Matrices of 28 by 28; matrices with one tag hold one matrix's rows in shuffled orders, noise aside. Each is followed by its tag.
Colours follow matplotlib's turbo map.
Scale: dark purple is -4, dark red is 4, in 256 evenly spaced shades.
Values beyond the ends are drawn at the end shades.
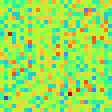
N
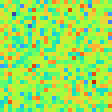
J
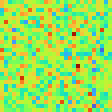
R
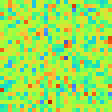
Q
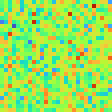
J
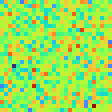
J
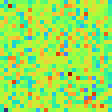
N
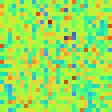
Q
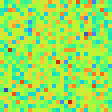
N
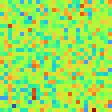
J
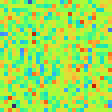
J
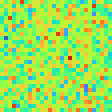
N
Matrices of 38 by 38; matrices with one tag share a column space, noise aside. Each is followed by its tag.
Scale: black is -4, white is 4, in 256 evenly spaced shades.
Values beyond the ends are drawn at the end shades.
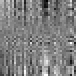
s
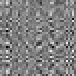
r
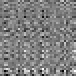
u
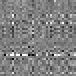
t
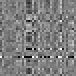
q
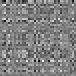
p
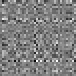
p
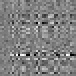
t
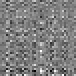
u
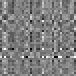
q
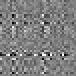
t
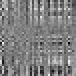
s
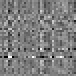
q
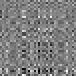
u
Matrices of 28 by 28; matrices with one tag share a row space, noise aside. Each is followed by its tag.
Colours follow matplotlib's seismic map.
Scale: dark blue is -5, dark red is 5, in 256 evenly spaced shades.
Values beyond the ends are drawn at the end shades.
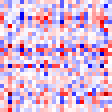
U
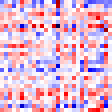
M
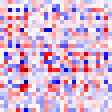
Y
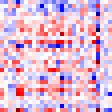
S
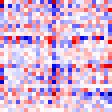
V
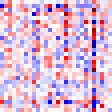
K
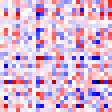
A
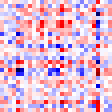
S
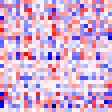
V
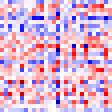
M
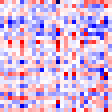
M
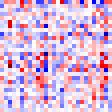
U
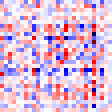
K
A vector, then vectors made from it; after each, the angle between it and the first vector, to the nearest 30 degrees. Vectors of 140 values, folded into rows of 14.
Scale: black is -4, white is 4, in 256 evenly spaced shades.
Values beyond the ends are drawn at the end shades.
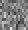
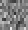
30 degrees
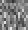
30 degrees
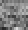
120 degrees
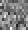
30 degrees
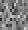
90 degrees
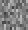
120 degrees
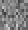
120 degrees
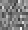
90 degrees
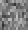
120 degrees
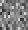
60 degrees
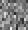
30 degrees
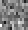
120 degrees
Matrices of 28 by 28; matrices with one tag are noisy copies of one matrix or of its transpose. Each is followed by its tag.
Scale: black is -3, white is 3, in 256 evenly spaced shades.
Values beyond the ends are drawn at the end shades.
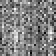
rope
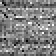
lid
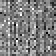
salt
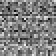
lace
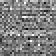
salt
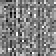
lace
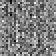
lace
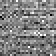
salt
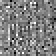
salt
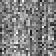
rope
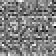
lace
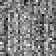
lid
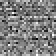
lace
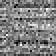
lid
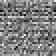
lace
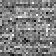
lid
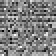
lace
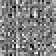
lace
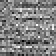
lid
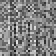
salt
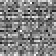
lace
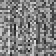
salt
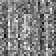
lid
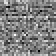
lace
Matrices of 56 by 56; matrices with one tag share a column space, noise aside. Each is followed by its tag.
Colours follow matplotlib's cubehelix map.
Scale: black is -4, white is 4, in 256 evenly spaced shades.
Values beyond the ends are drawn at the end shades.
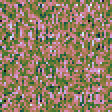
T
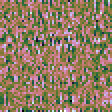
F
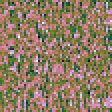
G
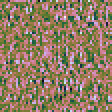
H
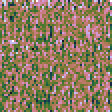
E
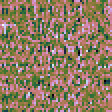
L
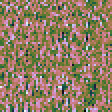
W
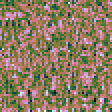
W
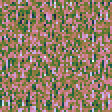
G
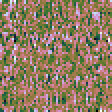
F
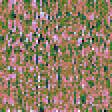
F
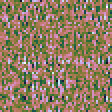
H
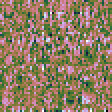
F
